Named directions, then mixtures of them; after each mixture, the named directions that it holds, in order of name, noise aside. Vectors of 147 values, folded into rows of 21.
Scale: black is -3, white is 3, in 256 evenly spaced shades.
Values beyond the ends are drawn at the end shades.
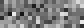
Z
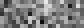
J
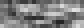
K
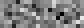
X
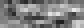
K.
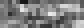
K.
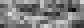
K.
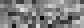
J, K, X.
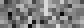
J, X.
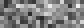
J, K.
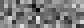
X, Z.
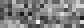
J, K, Z.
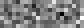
X.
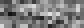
J, K.
